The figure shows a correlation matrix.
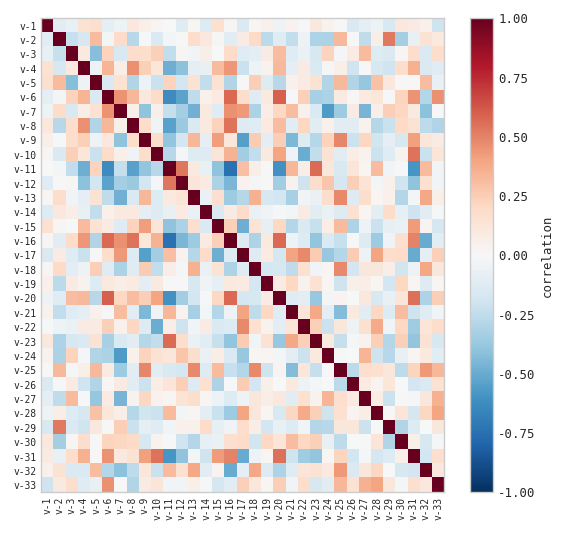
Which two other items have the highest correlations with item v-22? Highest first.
v-17, v-28
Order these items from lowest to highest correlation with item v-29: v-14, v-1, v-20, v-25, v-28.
v-1, v-20, v-28, v-25, v-14
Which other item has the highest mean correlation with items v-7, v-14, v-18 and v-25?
v-2
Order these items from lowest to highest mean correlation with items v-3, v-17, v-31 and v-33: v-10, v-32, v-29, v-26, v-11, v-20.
v-11, v-32, v-29, v-26, v-10, v-20
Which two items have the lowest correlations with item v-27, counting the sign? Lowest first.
v-7, v-5
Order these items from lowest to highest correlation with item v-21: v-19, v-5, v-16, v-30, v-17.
v-16, v-5, v-19, v-30, v-17
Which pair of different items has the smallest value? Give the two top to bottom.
v-11, v-16
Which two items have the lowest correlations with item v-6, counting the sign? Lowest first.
v-11, v-12
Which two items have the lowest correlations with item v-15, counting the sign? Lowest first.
v-17, v-11
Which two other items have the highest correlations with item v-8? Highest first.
v-16, v-4
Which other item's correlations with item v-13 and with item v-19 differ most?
v-25
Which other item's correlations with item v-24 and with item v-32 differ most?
v-5
